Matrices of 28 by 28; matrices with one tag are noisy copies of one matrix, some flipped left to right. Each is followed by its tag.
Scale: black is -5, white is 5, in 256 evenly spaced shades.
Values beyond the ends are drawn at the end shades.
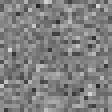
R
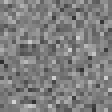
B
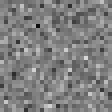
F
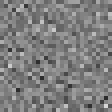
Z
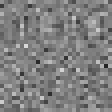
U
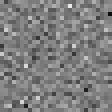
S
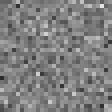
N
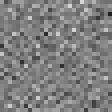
S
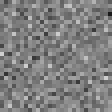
S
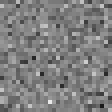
N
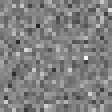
F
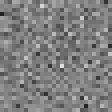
S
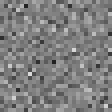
Z
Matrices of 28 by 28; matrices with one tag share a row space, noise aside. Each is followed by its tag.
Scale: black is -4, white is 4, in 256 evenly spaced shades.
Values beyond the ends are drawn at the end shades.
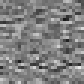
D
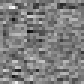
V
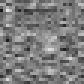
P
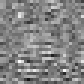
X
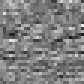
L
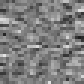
D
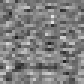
P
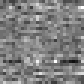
L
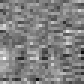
D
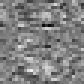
X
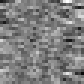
D
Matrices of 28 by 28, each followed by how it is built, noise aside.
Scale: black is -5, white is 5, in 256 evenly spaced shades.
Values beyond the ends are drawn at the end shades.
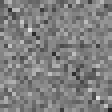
diagonal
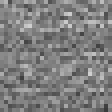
blocks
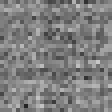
blocks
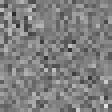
block diagonal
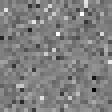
sparse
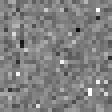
sparse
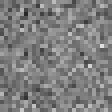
repeating rows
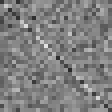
diagonal
